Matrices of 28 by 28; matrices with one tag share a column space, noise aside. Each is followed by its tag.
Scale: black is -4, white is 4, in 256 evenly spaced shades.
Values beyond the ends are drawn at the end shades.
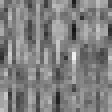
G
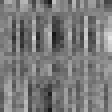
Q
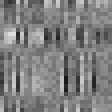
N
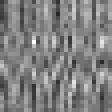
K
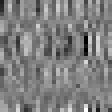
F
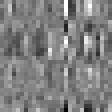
F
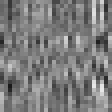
K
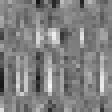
N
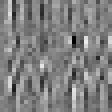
K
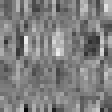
F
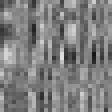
G
